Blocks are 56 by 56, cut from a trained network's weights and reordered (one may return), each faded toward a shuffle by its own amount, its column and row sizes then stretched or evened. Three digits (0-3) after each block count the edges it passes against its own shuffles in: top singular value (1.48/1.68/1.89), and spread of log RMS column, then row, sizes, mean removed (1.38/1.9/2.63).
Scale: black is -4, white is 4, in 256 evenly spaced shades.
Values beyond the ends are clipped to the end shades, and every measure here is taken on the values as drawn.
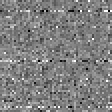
1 0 2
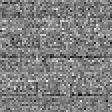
2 0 2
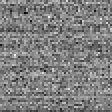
2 0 0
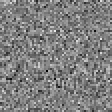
1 0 1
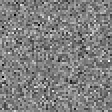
0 0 0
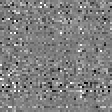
0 1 3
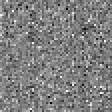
0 1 0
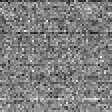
2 0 1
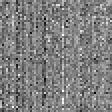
2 2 0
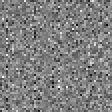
0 2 0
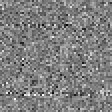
0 0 1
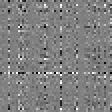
3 3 2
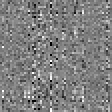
1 3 0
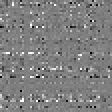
0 2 3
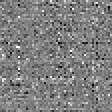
0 2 1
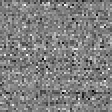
0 0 2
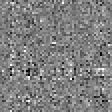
2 2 2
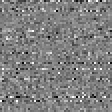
0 0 3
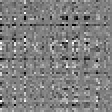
3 3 2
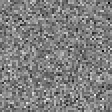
0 0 0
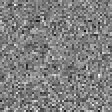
1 0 2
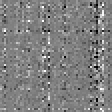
1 3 2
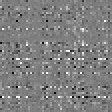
2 2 3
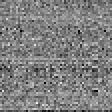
2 0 2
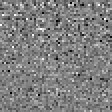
0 0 2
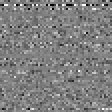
2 0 3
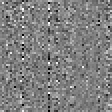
1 3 0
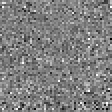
0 1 2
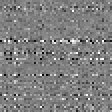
2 1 3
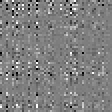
3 3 3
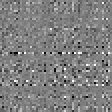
2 2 3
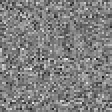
1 0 2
